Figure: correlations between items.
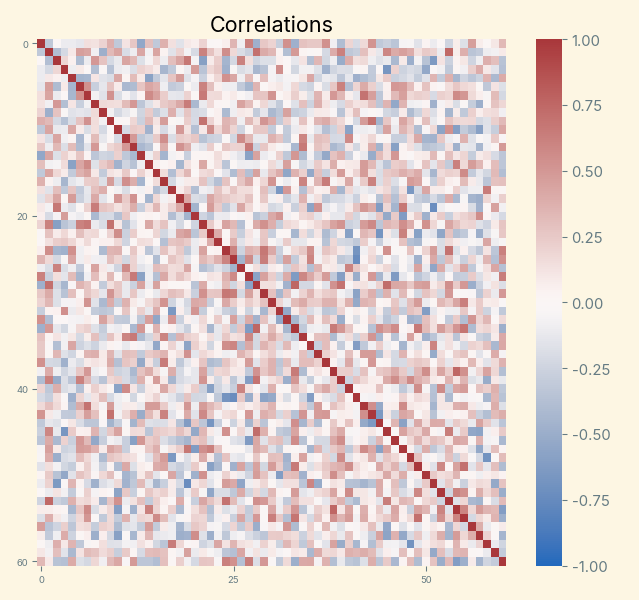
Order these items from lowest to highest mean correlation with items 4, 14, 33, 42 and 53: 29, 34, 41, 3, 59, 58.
41, 3, 34, 59, 58, 29
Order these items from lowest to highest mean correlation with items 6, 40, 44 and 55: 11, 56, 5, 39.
56, 5, 39, 11
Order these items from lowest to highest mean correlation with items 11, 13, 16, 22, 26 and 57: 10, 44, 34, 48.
10, 44, 48, 34
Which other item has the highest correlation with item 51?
35
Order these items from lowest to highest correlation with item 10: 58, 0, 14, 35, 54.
54, 14, 0, 58, 35
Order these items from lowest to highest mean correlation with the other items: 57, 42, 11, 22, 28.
57, 22, 11, 28, 42
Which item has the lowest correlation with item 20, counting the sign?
47
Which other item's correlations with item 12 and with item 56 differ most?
18
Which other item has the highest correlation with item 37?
16
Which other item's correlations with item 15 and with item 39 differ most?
2
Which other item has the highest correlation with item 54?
38
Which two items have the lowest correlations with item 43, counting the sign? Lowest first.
44, 13
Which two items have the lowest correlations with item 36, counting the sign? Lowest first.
51, 44
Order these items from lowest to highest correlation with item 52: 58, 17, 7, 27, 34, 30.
27, 34, 7, 17, 58, 30
